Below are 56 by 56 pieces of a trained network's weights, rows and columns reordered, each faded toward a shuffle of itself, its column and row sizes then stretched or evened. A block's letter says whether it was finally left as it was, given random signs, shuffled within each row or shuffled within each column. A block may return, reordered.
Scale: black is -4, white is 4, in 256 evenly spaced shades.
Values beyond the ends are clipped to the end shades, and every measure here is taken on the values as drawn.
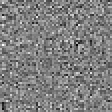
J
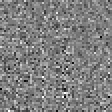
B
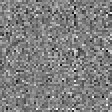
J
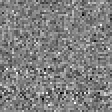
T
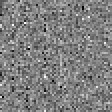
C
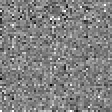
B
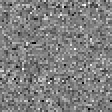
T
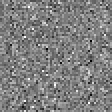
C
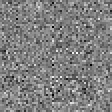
B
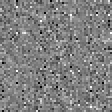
C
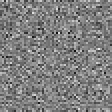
J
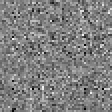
B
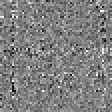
B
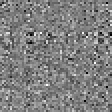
J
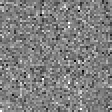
C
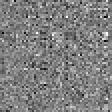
J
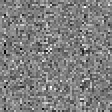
B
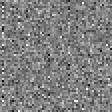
C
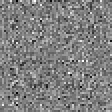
B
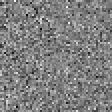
C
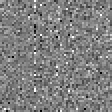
C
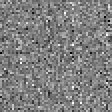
C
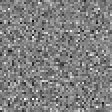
J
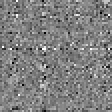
B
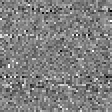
T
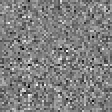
J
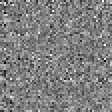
B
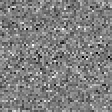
T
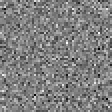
J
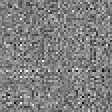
J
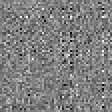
J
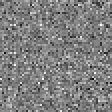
T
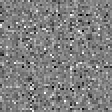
B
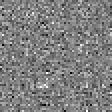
J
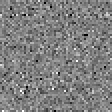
T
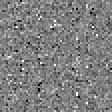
C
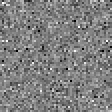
T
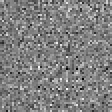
B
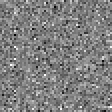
C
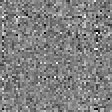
B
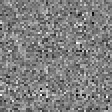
B
